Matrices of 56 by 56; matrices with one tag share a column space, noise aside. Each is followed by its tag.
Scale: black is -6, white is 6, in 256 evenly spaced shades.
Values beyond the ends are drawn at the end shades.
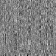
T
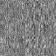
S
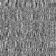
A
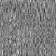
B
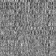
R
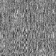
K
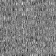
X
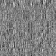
A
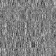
A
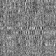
R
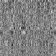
R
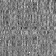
R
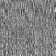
B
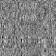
S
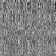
R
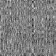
T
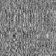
K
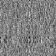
S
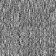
B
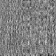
T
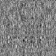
S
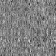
X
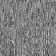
B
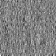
T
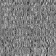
X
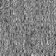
T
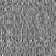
X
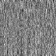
B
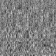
K
